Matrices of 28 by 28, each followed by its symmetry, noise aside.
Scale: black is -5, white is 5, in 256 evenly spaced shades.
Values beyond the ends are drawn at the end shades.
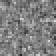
antisymmetric.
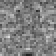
mirrored left to right.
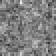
mirrored top to bottom.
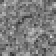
symmetric.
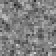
antisymmetric.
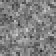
symmetric across the other diagonal.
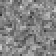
same after a half turn.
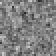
no symmetry.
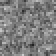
same after a half turn.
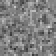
antisymmetric.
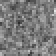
no symmetry.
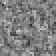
antisymmetric.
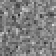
no symmetry.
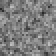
symmetric across the other diagonal.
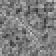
symmetric across the other diagonal.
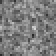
mirrored top to bottom.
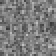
mirrored top to bottom.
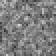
symmetric.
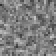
antisymmetric.
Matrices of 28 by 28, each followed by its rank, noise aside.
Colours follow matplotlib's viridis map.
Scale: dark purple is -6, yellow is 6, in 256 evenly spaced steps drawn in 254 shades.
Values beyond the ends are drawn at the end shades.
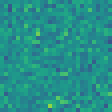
eight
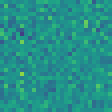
six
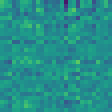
three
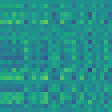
two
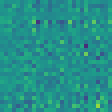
four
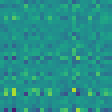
two
